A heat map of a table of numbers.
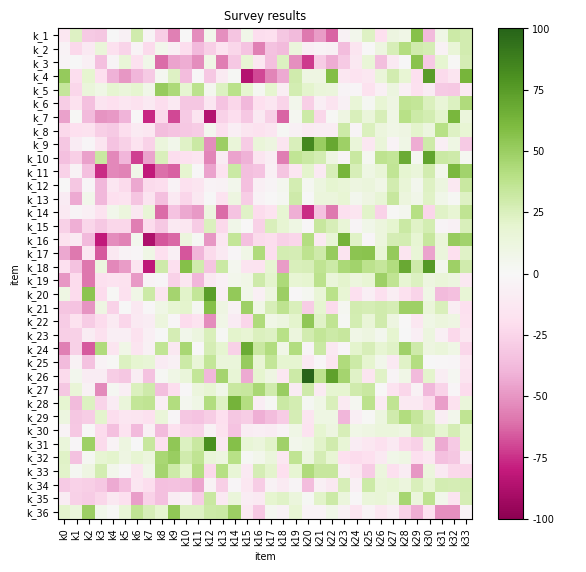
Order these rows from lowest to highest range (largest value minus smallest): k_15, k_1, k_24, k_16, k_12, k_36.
k_12, k_15, k_36, k_1, k_24, k_16
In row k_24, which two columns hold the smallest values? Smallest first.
k2, k0
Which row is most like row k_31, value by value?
k_20
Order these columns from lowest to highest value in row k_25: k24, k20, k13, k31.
k20, k31, k13, k24
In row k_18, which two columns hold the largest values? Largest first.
k30, k28
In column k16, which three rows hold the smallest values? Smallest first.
k_4, k_2, k_29
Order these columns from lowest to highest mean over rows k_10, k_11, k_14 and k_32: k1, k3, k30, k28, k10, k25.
k1, k3, k10, k25, k30, k28
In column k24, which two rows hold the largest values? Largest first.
k_17, k_18
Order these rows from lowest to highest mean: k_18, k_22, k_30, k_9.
k_30, k_22, k_9, k_18
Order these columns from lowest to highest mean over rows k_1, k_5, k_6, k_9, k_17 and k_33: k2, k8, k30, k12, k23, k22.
k12, k2, k30, k23, k8, k22
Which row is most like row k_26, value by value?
k_9
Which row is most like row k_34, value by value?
k_8
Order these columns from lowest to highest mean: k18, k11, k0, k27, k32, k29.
k0, k11, k18, k32, k29, k27
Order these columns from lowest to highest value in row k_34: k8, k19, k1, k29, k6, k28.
k8, k1, k6, k19, k28, k29
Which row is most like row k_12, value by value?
k_13
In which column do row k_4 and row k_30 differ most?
k15
